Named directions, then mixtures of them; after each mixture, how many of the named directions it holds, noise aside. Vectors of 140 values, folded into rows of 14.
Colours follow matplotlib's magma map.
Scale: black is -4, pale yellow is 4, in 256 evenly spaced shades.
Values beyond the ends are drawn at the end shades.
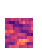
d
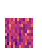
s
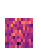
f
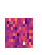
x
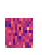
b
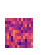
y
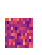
three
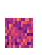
three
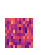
three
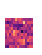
four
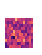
four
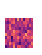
two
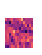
three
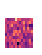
one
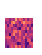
three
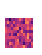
two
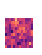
four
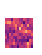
three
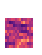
one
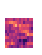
one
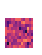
four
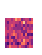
four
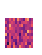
one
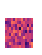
three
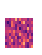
four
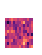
four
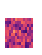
four
